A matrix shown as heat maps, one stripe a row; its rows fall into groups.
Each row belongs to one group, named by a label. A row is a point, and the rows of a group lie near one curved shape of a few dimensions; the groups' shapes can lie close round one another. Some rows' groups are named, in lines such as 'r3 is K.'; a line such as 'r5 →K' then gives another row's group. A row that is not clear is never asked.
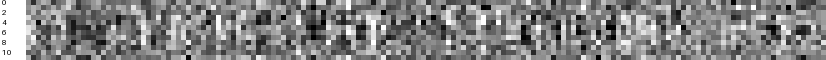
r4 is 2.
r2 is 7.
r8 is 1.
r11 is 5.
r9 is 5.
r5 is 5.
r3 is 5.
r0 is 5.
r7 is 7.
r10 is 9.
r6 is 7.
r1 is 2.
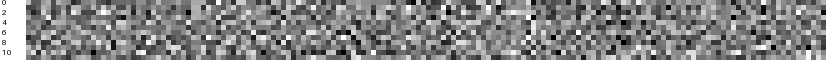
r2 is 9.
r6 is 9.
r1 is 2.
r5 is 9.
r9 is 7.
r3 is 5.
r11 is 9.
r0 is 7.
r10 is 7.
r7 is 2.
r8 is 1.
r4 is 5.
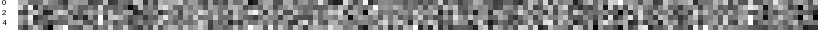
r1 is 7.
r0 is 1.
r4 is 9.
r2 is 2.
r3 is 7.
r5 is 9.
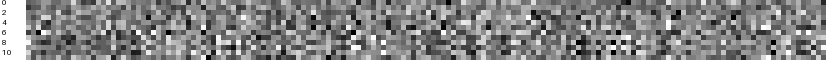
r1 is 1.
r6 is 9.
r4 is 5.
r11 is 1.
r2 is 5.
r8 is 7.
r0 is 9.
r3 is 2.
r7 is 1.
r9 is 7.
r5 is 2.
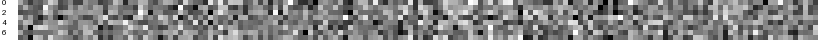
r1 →5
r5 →9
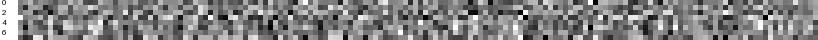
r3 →5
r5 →1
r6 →9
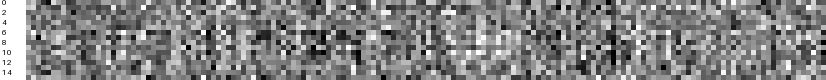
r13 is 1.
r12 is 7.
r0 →5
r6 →7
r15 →7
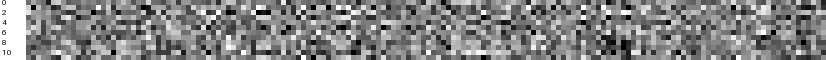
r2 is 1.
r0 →5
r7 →1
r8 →5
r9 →1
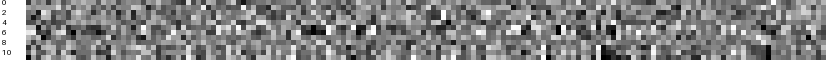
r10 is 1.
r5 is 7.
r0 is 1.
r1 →7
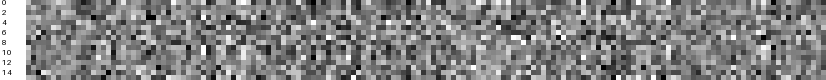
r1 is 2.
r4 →9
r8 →1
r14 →9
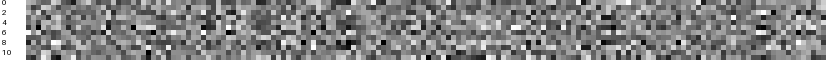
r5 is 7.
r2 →7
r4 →7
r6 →7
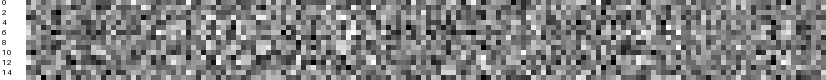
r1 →1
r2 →9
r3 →2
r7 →7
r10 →1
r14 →9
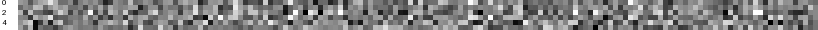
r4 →2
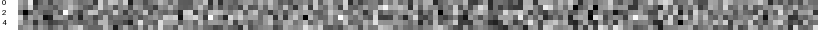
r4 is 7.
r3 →5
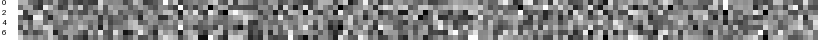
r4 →7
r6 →1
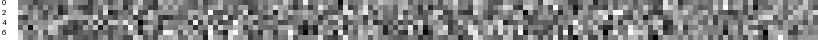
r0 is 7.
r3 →1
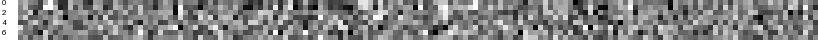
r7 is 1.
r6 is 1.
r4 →2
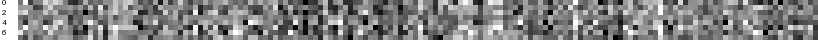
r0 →2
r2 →7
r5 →7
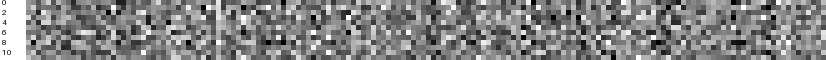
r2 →7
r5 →7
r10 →1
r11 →7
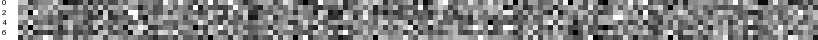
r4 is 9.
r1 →7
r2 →7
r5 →7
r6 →7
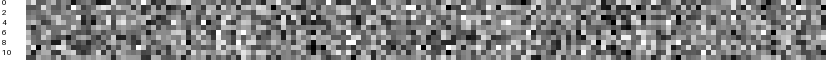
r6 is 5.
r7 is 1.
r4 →7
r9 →2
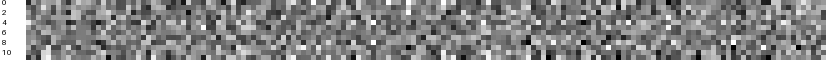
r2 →9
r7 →5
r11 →9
